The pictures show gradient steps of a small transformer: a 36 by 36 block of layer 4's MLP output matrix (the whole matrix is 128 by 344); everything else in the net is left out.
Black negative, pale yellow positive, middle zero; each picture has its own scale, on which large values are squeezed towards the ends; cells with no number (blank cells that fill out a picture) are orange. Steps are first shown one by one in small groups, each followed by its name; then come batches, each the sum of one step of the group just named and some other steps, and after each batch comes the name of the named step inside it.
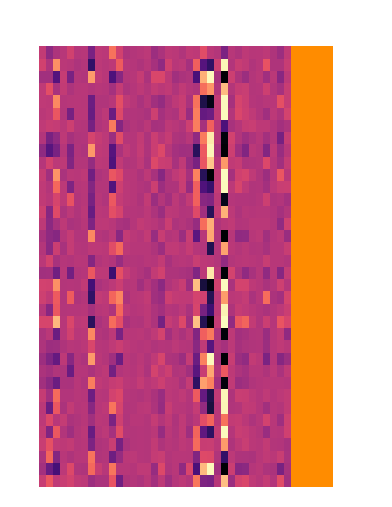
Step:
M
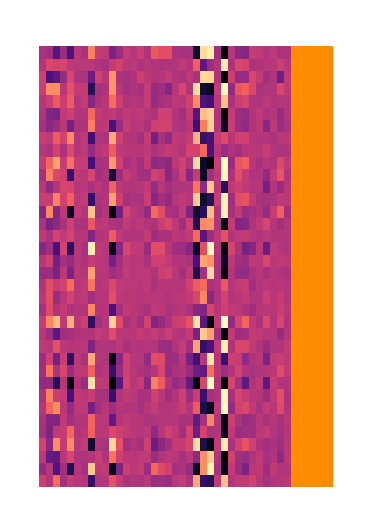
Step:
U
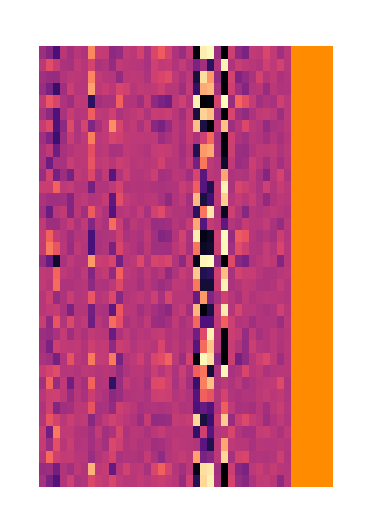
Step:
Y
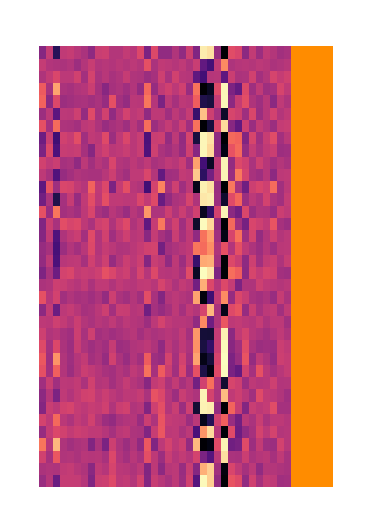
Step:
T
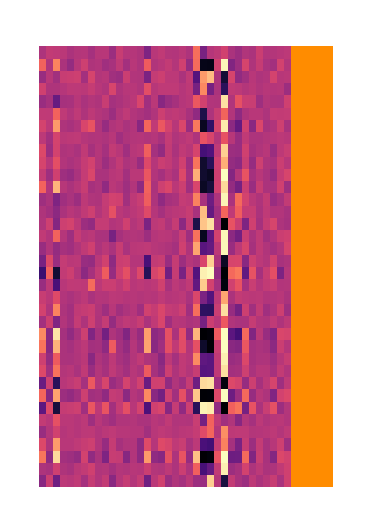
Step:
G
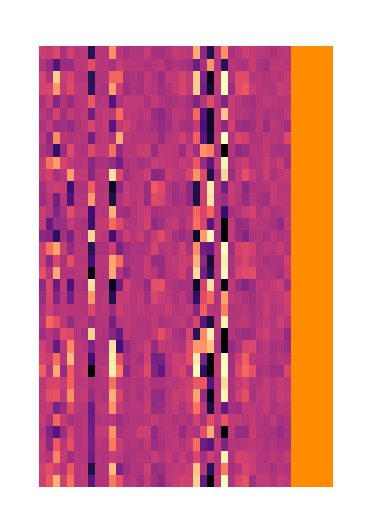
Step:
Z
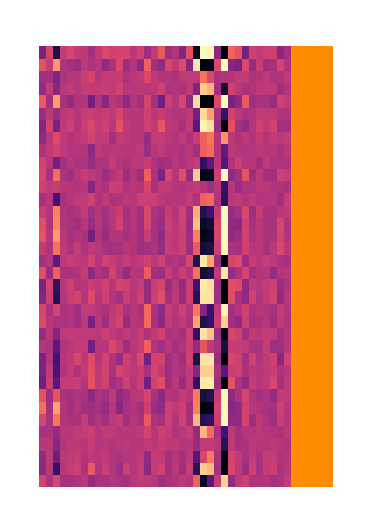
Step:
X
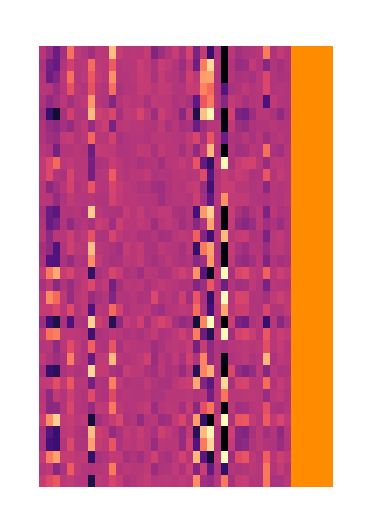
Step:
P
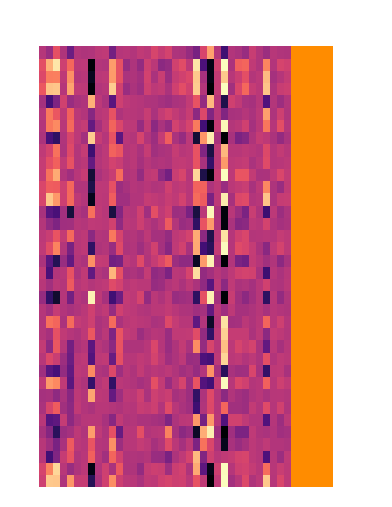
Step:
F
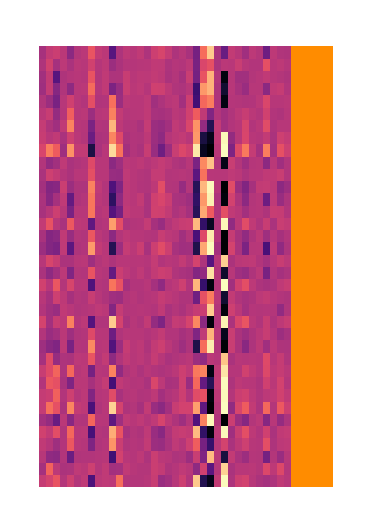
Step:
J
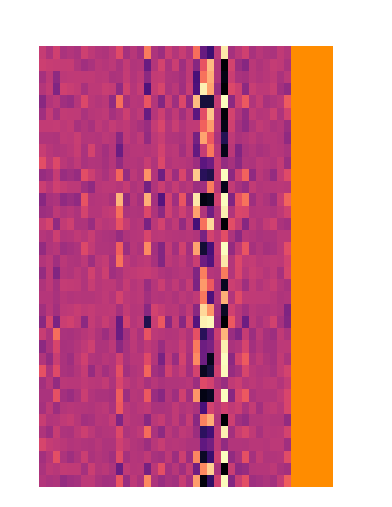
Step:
G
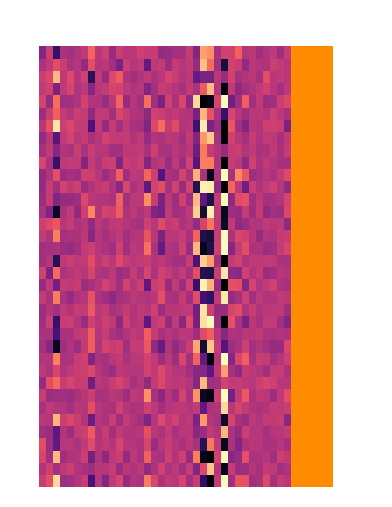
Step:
X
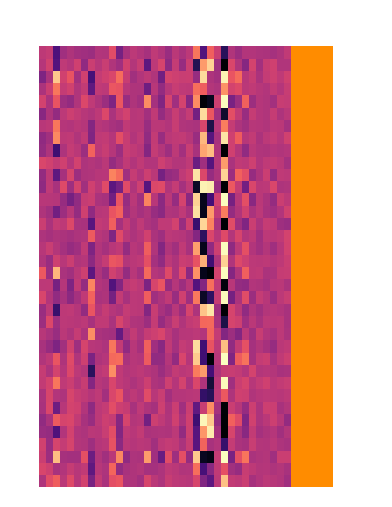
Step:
Z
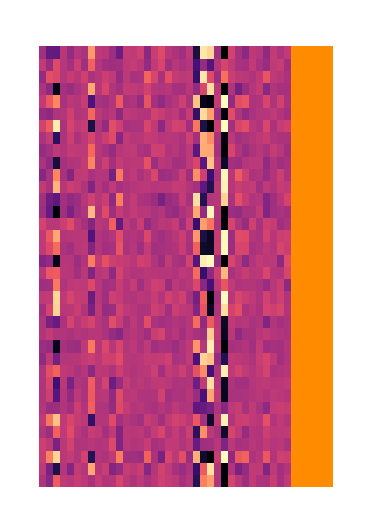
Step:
Y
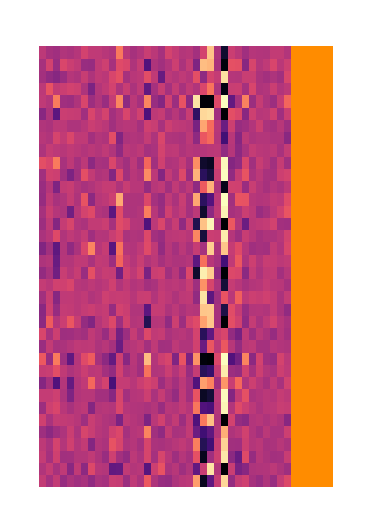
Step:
U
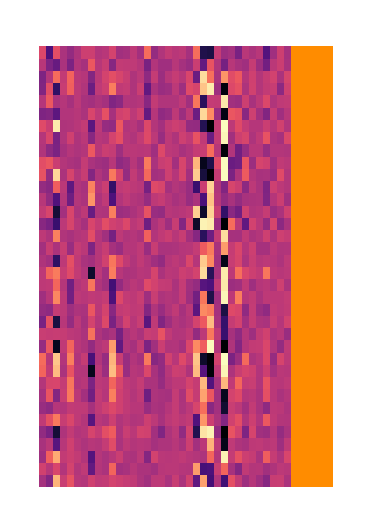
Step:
Z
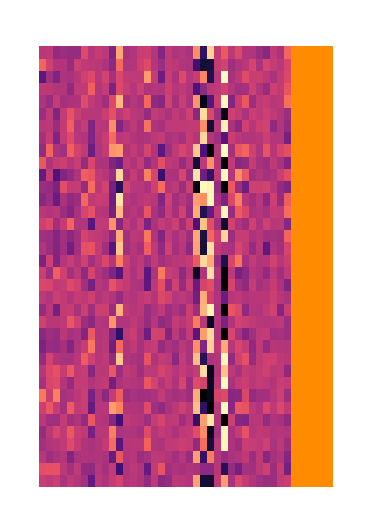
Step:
J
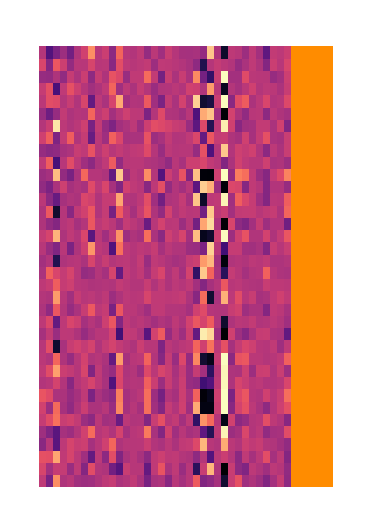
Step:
U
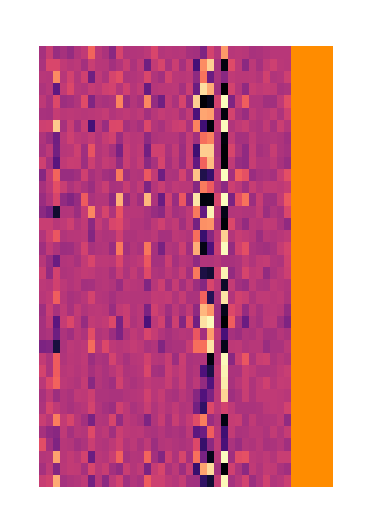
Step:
Y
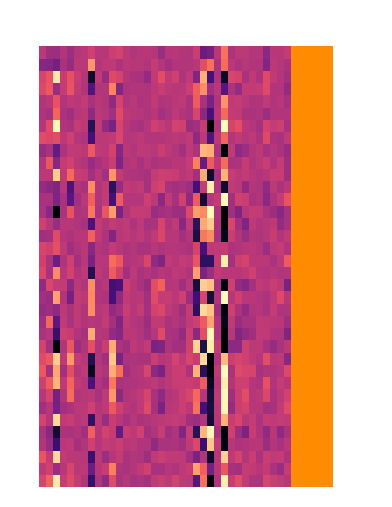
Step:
Z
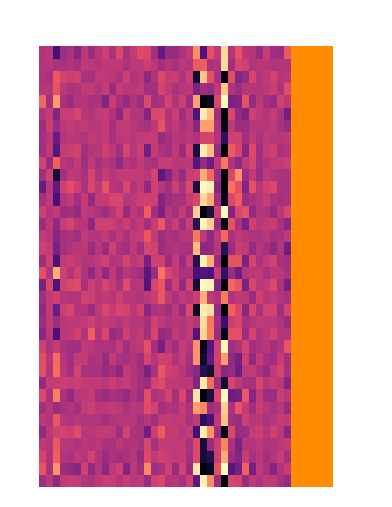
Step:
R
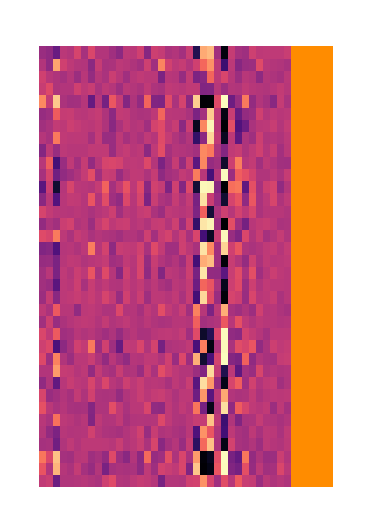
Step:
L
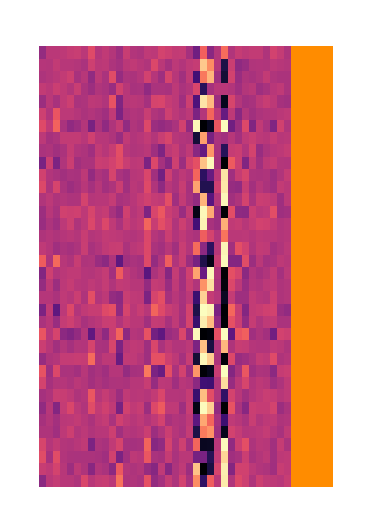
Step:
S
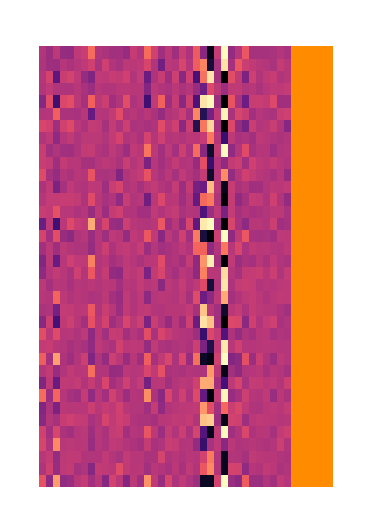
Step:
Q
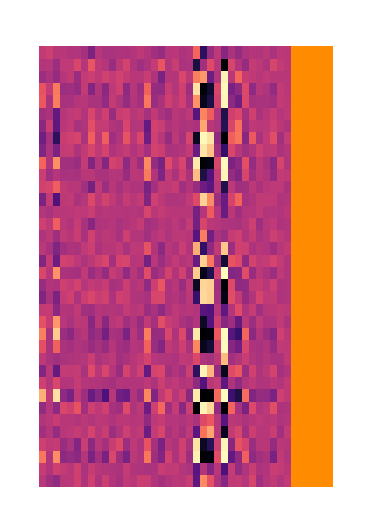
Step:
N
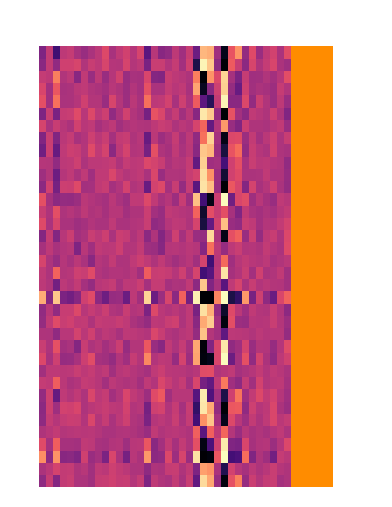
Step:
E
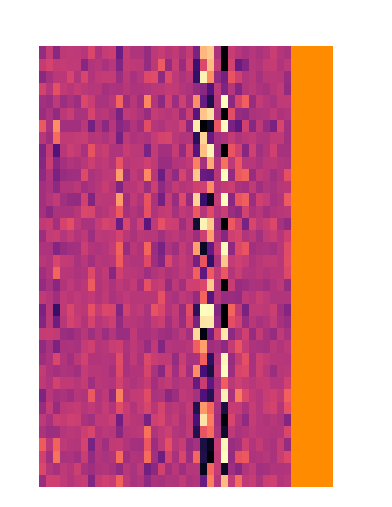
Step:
S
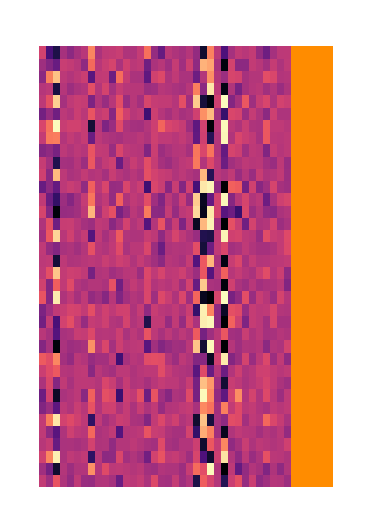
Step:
E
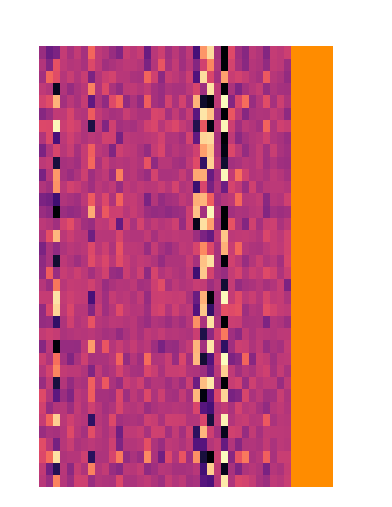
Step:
L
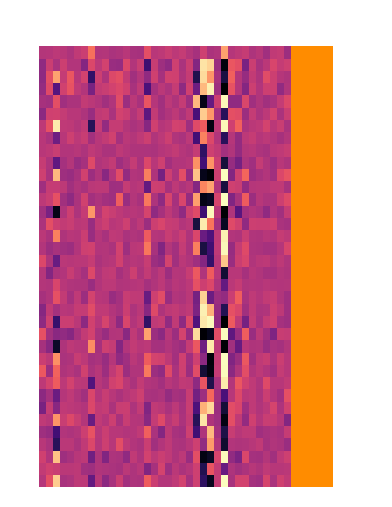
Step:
S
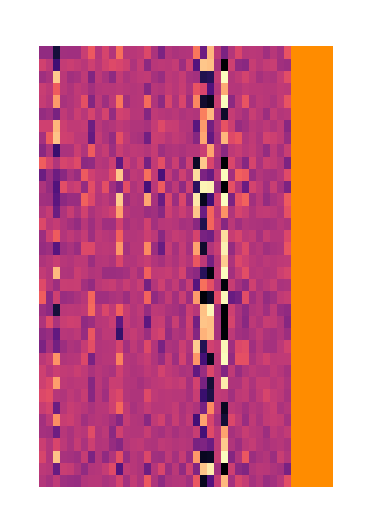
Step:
E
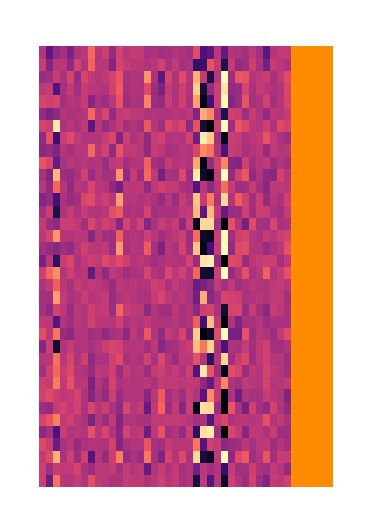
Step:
N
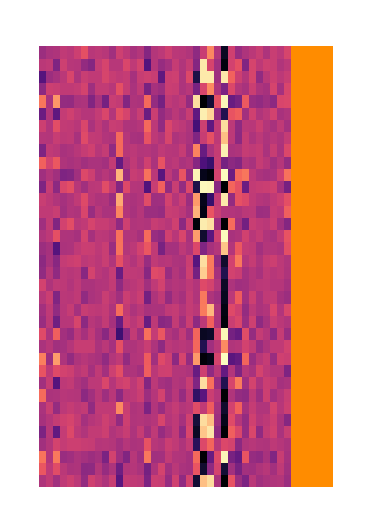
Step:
L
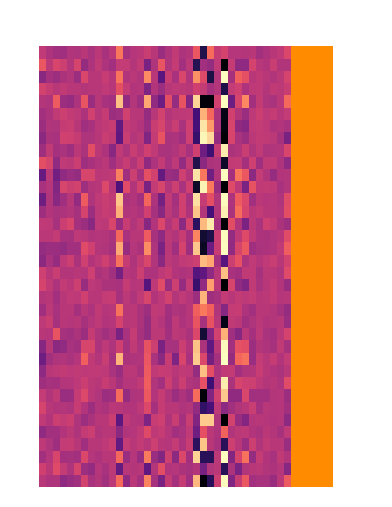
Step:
L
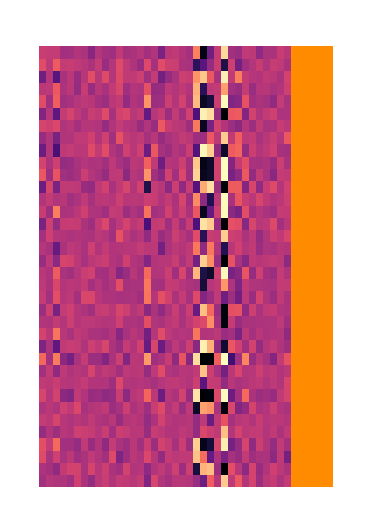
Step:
N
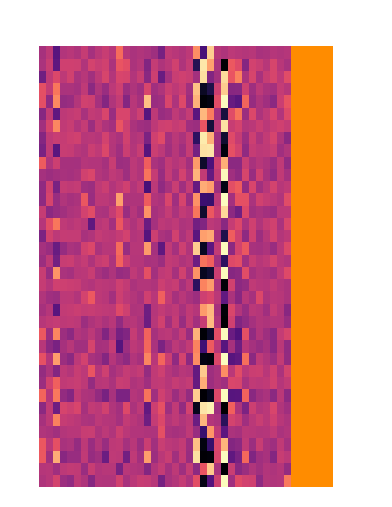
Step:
N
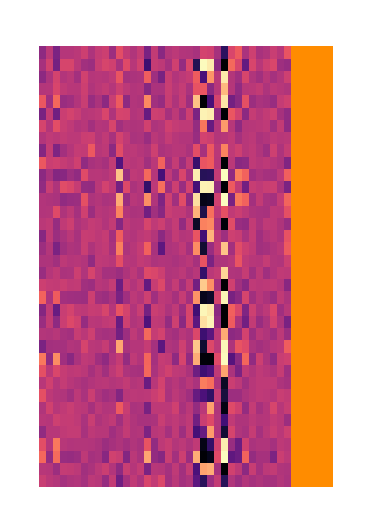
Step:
E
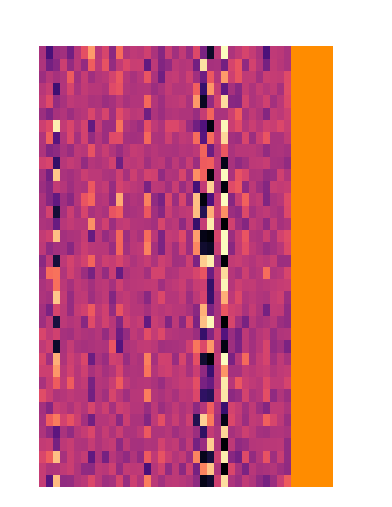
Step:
Q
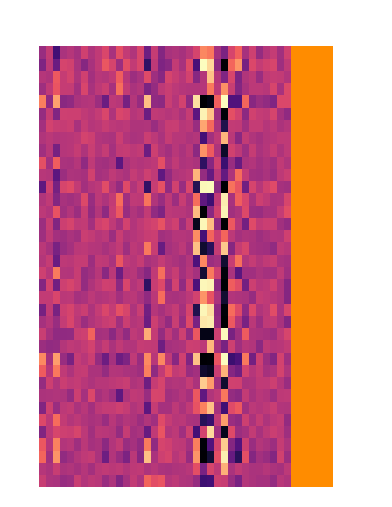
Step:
R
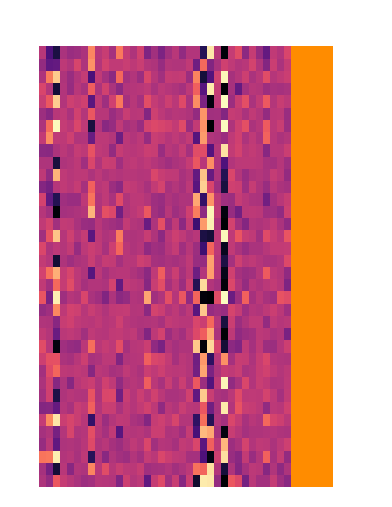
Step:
E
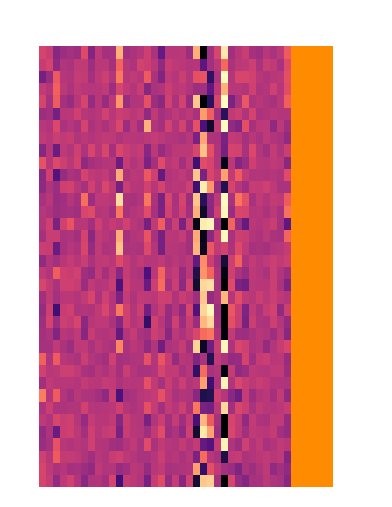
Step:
R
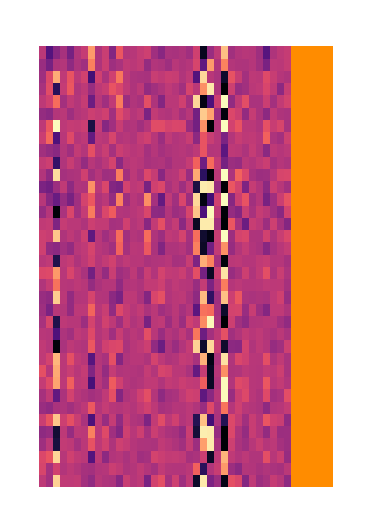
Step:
R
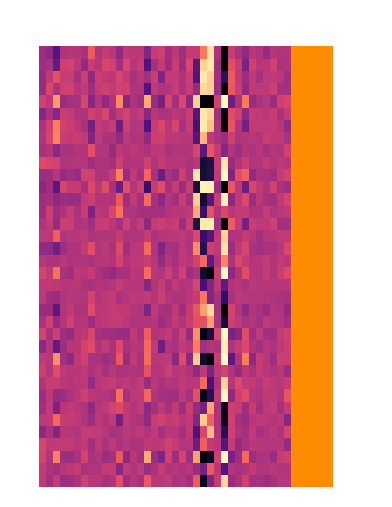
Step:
L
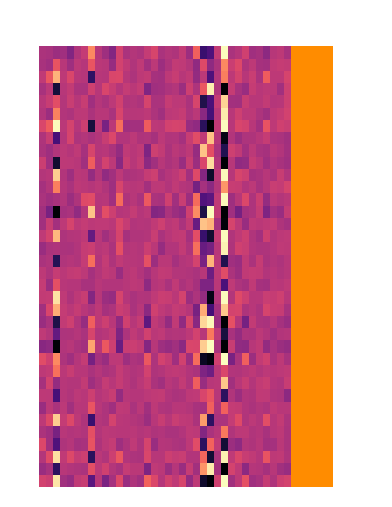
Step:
Q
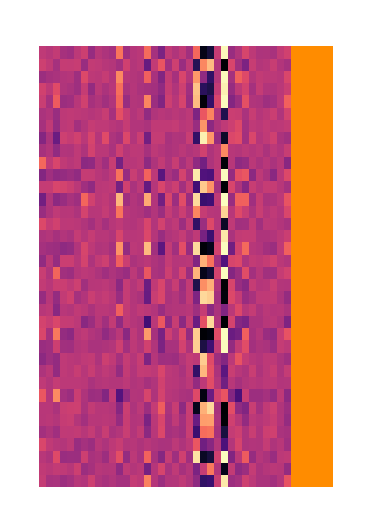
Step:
N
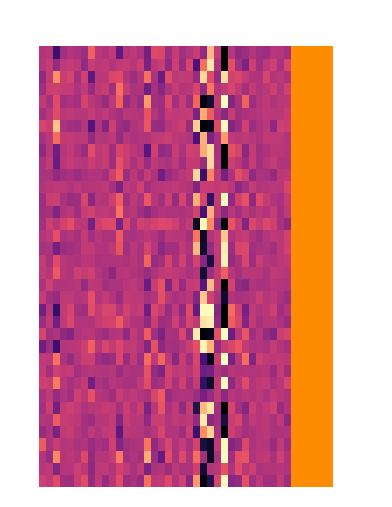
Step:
S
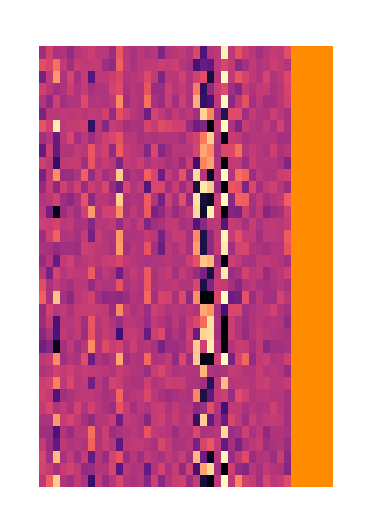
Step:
E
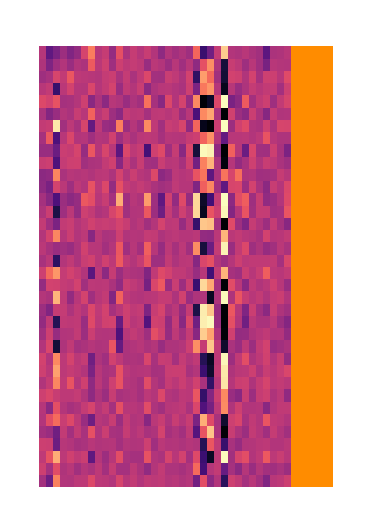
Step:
R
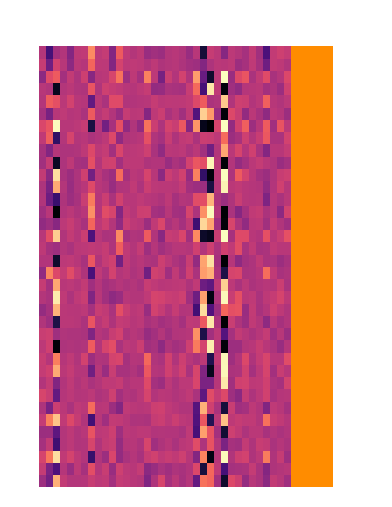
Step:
S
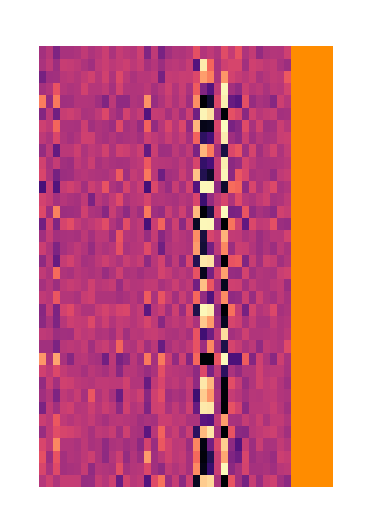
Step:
R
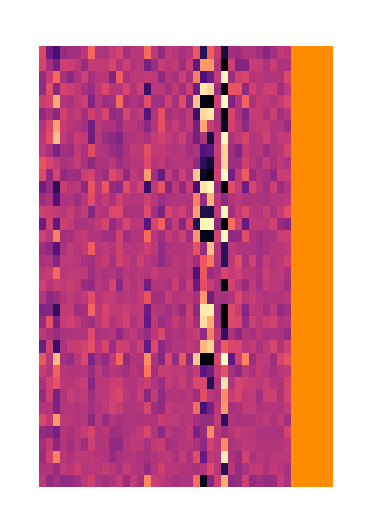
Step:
L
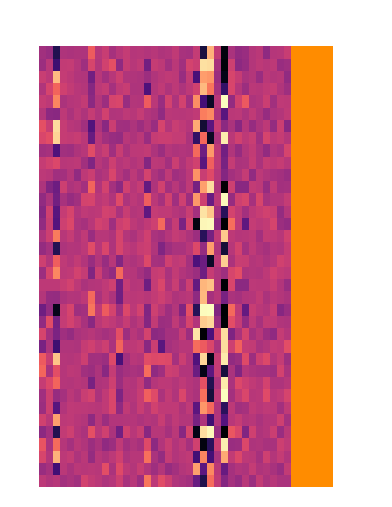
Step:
S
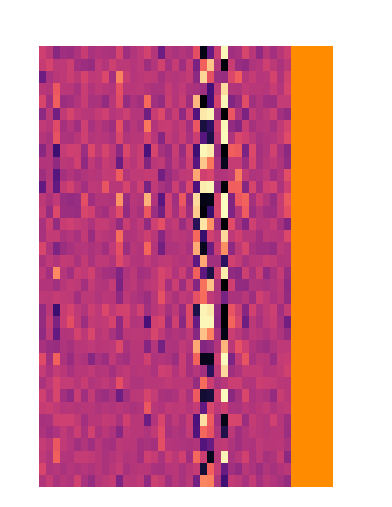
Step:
R
